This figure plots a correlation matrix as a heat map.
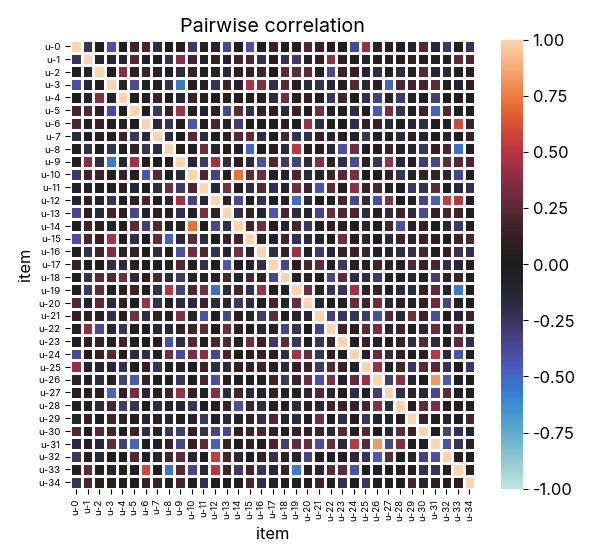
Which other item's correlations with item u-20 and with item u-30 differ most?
u-6
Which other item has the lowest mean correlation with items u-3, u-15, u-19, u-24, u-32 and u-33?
u-0
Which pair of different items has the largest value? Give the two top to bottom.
u-26, u-31
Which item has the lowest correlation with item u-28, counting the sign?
u-14
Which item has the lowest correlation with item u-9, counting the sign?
u-3
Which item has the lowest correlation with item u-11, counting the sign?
u-21
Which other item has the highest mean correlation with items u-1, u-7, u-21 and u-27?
u-9
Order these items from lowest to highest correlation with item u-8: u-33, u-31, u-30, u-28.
u-33, u-30, u-28, u-31
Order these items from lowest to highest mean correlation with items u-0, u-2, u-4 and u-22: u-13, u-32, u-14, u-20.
u-32, u-13, u-14, u-20
